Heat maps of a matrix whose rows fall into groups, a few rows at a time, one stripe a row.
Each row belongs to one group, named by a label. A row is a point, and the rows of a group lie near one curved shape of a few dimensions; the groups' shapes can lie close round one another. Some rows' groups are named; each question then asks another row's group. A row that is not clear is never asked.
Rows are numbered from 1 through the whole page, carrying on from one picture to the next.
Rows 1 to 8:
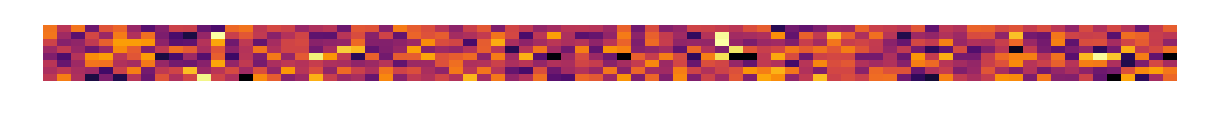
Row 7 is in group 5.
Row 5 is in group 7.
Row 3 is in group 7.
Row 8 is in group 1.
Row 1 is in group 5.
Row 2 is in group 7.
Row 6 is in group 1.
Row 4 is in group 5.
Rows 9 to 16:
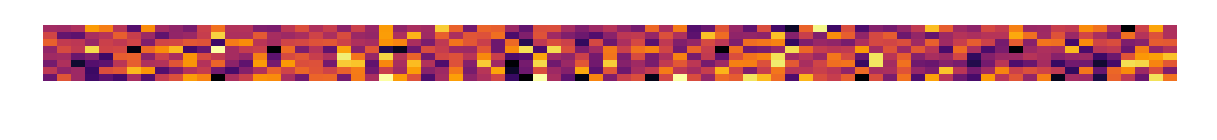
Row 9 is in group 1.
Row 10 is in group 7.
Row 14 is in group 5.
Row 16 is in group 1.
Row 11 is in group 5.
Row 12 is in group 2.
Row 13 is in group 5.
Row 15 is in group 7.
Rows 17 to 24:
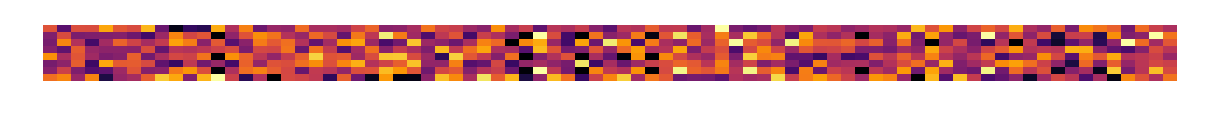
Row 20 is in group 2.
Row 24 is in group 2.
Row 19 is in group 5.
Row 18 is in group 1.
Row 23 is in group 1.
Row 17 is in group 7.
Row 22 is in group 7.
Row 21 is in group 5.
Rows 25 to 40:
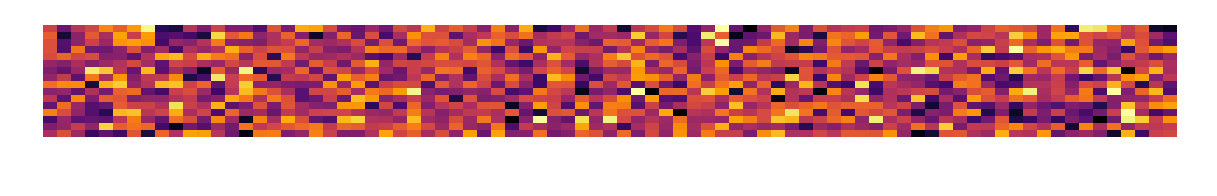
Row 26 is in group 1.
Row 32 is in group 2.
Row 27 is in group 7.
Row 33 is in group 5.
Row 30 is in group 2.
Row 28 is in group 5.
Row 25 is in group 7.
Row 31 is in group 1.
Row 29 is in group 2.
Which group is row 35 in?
5
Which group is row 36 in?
5
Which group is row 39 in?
7
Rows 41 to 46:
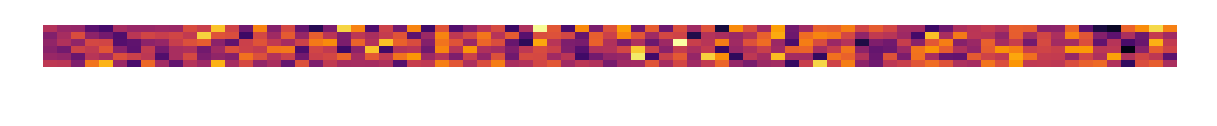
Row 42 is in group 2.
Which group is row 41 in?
5
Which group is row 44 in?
2
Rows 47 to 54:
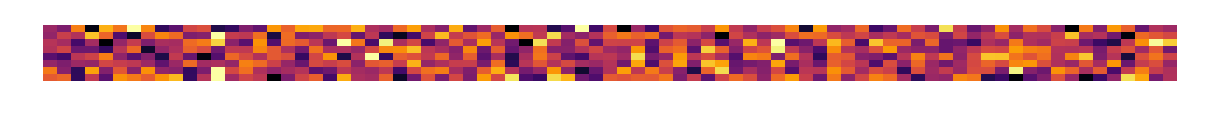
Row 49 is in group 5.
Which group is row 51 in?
2
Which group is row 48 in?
2
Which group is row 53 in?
7
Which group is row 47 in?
7
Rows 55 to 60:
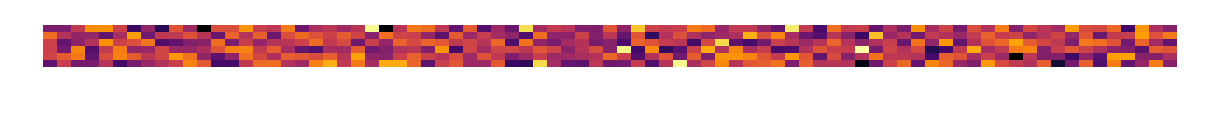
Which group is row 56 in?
5
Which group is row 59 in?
5
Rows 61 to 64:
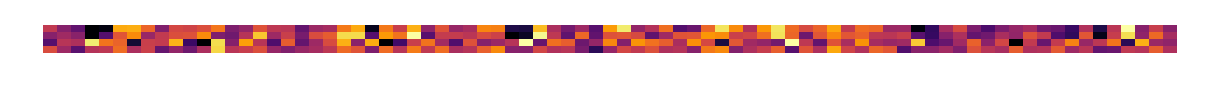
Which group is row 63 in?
2
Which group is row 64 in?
7
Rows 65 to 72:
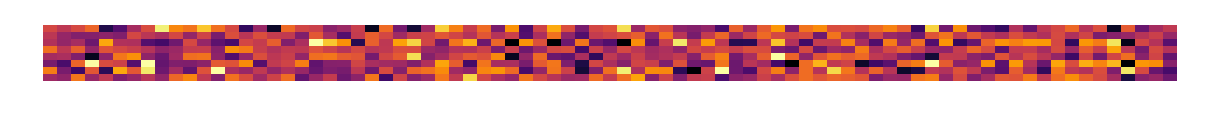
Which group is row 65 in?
2
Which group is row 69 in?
7
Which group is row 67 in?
7
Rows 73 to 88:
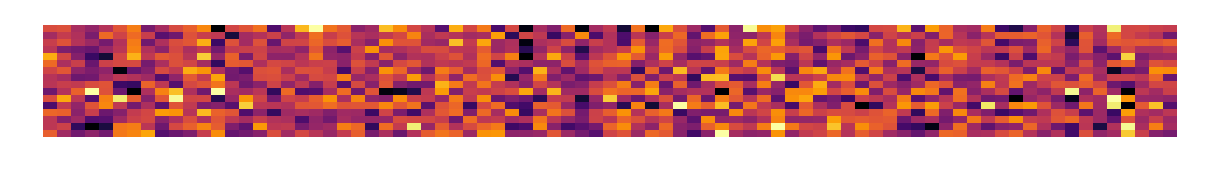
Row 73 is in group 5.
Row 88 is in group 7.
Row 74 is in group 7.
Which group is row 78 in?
5
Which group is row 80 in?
7
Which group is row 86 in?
1
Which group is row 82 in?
2
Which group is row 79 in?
1
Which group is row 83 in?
5
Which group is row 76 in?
2
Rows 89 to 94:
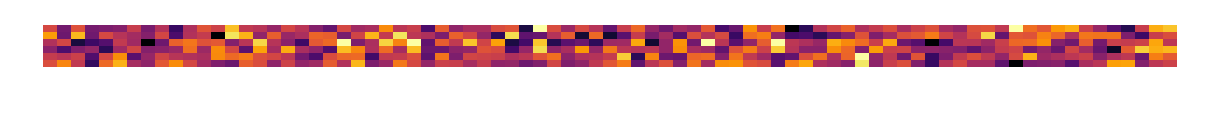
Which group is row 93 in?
5
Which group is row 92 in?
5
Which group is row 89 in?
5
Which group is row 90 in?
5
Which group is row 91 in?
7
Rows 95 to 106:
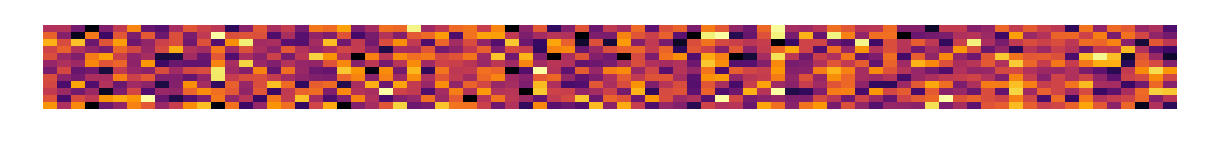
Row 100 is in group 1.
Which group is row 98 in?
2
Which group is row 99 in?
7
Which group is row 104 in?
5
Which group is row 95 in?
7
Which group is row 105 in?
7
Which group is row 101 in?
5
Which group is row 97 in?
5
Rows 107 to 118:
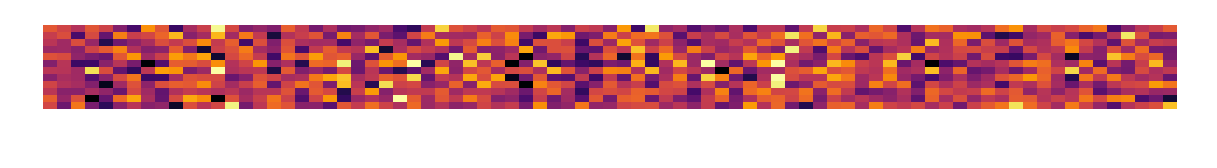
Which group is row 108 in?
2
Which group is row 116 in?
2
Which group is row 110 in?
2
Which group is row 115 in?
5
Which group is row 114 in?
7
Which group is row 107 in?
1
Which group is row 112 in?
7
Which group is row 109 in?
2
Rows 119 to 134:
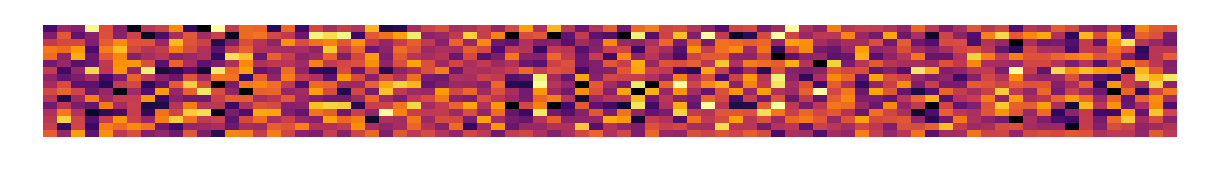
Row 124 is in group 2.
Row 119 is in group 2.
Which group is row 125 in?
1
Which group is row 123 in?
5
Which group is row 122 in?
5
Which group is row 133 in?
7
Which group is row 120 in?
7
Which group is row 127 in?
1
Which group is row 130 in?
7
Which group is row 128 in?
1
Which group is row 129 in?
1
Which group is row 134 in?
5
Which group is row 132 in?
5
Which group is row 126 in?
5
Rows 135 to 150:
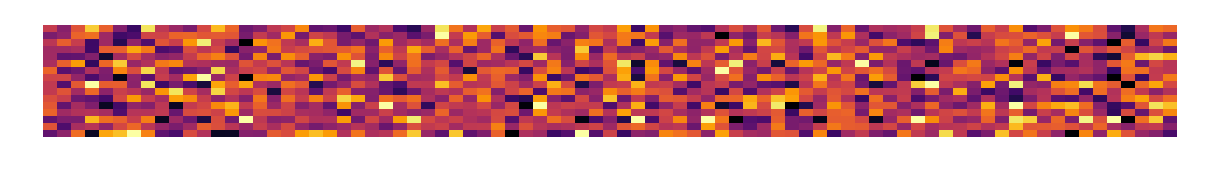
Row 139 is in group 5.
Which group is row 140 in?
5
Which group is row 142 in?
1
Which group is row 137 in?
1
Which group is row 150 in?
7
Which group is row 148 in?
1
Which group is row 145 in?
5
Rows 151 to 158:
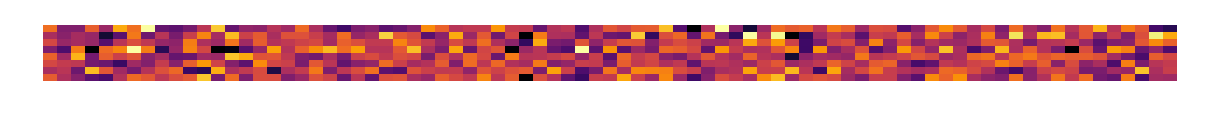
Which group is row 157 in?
2
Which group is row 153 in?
5
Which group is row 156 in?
1
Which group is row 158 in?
2
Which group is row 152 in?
5
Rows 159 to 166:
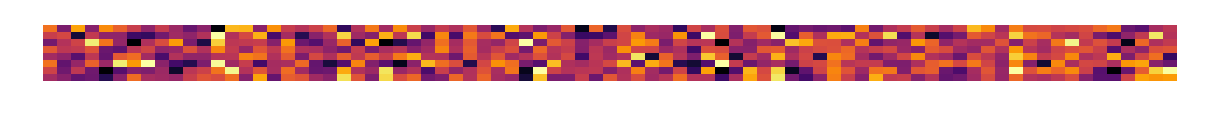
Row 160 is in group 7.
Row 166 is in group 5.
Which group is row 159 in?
5
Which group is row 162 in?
1
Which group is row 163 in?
1
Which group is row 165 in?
5
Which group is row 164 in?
7
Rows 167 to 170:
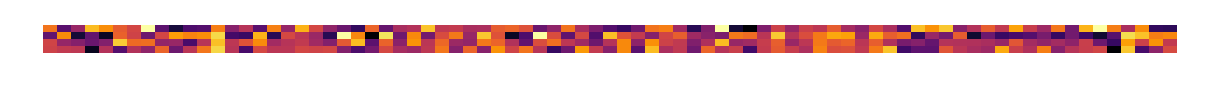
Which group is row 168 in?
5
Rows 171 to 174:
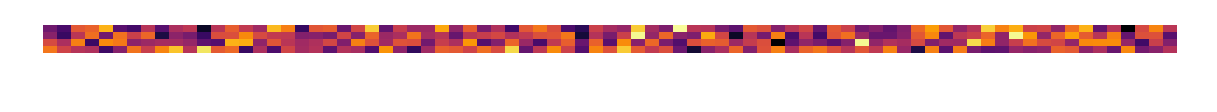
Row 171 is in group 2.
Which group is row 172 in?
1
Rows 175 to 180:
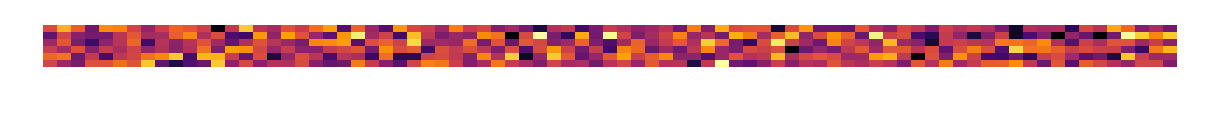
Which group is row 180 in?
7
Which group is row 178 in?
5
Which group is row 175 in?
5
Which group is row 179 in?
2
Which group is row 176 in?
5
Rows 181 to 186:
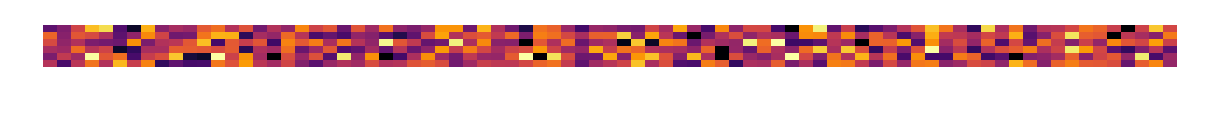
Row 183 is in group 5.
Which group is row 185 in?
2
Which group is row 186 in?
1
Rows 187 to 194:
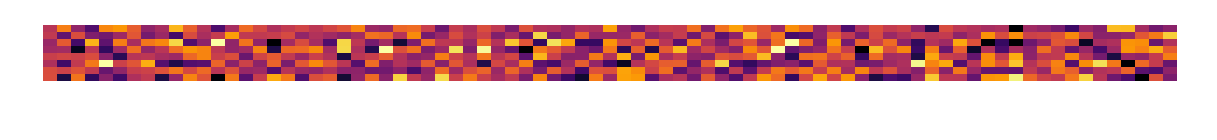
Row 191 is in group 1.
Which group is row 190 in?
5
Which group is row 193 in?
2
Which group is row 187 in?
5
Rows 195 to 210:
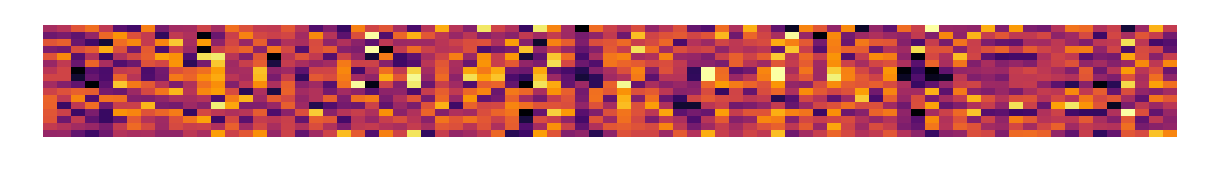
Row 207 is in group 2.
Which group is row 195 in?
1
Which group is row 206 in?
1
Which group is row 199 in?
2
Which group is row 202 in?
7
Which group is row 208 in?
2
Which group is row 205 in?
5
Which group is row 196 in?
2
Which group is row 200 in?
2
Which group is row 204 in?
2
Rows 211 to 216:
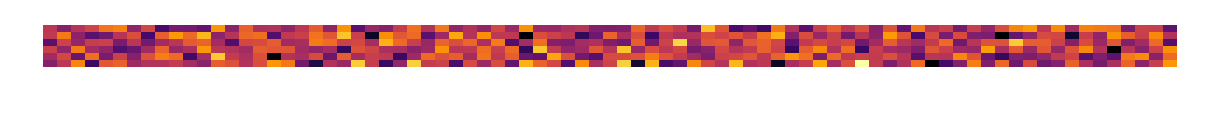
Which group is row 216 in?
5
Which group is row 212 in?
5
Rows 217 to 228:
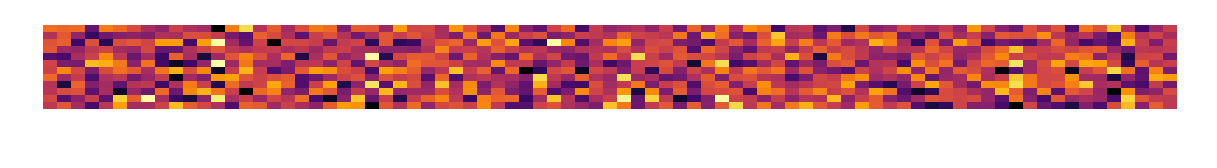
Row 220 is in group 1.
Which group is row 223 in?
5
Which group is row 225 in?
2
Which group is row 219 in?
2
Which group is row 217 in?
5
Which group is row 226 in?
1
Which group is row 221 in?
2
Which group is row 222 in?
7
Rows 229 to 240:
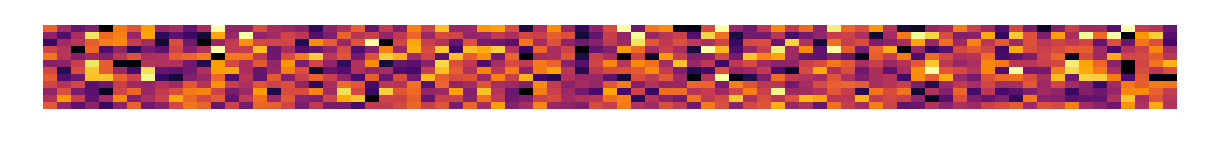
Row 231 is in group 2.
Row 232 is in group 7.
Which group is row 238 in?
5
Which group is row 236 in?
7
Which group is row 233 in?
5
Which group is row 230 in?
1
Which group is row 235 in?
1
